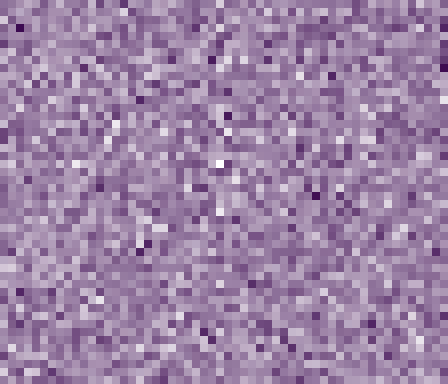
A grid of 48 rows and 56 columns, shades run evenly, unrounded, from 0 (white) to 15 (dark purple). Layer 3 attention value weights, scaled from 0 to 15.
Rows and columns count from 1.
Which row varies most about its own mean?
8
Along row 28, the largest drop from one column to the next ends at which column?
26
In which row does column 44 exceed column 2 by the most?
19
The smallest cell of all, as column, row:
28, 21
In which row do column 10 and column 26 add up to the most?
42
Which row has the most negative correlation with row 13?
47
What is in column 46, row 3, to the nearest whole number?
10
